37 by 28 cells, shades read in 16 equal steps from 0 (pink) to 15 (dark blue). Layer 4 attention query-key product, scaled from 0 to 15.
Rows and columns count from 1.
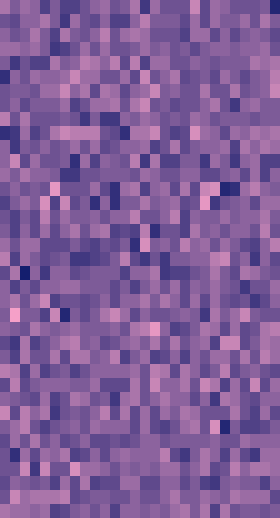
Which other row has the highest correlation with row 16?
11
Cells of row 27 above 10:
3
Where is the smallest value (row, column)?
23, 2
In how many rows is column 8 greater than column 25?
18
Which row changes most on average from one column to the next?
15
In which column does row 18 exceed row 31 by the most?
22
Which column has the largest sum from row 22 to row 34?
26
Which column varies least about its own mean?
20
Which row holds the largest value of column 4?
34
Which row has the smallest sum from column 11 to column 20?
27
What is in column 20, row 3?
6
